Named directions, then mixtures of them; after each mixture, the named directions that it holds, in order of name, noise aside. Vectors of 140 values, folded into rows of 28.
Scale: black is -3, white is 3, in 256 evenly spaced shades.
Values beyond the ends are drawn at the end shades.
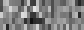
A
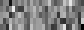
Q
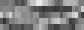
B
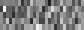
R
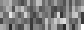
A, B, Q.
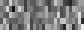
Q.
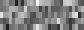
A, B, Q.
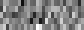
A, R.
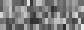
A, B, Q.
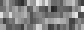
A, B.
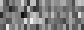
A.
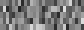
Q, R.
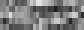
B.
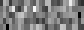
A, Q.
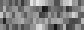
B, Q, R.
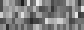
A, B.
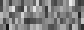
A, Q.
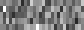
R.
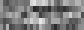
A, B.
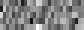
A, B, R.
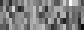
Q.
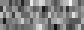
B, Q, R.
